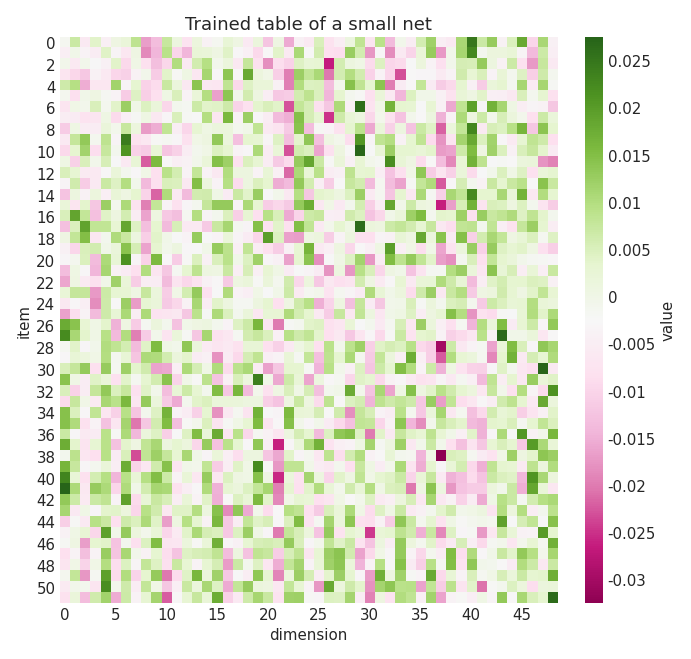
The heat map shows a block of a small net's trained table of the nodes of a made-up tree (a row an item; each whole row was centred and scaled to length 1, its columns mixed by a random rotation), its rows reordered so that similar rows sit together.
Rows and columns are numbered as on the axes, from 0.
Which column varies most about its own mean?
40
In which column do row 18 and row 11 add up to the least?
8
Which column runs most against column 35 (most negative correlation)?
22
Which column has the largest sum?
6
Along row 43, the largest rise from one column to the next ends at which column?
17
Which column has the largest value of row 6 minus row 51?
29
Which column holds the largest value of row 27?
43
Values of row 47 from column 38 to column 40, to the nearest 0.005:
0.015 -0.01 0.01
